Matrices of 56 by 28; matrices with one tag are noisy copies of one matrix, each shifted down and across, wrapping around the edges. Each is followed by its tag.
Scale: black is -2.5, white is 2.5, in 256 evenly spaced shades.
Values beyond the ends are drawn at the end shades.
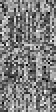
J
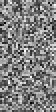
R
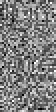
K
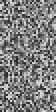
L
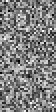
L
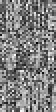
J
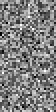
R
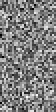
L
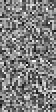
L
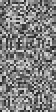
K
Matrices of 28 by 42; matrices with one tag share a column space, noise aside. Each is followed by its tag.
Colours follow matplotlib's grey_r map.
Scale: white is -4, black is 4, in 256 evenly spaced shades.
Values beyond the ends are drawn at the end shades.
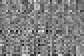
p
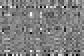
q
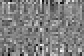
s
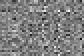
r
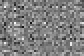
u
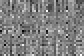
p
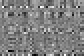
q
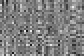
p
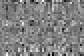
s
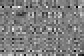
q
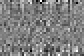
s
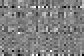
q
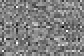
u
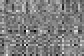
p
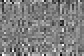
s
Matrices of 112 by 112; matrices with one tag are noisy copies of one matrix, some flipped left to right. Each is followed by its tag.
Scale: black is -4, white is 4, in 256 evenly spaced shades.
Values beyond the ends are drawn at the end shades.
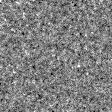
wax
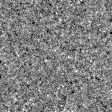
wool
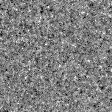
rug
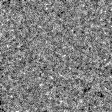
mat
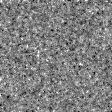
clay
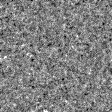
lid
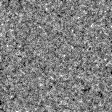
mat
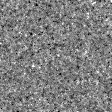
wax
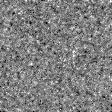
clay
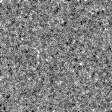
clay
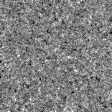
wool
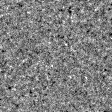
rug
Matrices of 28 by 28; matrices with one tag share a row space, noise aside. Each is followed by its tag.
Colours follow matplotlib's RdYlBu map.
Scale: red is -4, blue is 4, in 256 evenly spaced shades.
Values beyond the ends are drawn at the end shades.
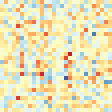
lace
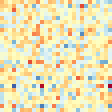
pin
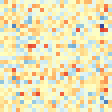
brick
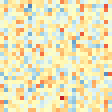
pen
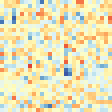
pin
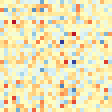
pen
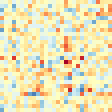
pin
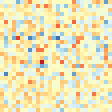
pen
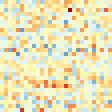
lace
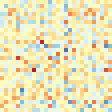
lace
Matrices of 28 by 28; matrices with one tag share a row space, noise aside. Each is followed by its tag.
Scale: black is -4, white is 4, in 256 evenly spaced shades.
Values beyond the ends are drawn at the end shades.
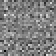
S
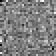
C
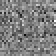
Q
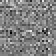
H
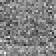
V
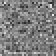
V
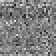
H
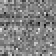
S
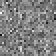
Q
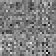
H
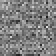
H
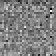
S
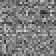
C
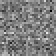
S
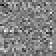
S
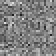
S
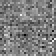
V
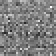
S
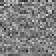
V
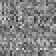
Q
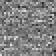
V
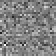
C
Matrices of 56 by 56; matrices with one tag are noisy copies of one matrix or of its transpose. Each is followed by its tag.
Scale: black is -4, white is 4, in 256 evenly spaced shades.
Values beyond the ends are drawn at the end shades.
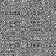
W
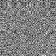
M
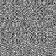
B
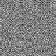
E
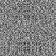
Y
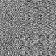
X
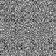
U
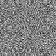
U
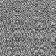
X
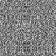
Y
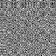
M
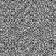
U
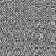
X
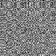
M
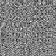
B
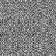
E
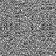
Y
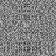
Y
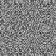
U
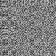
M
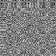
M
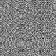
E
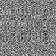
W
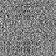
Y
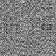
Y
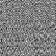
X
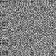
M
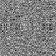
Y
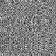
E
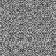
E
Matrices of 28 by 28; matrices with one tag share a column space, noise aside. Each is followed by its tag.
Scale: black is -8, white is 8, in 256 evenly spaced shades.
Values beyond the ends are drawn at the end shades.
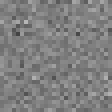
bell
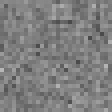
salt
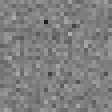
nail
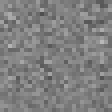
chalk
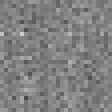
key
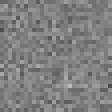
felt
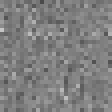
key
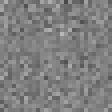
bell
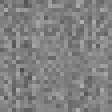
key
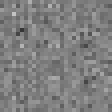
key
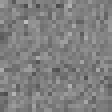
salt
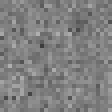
key
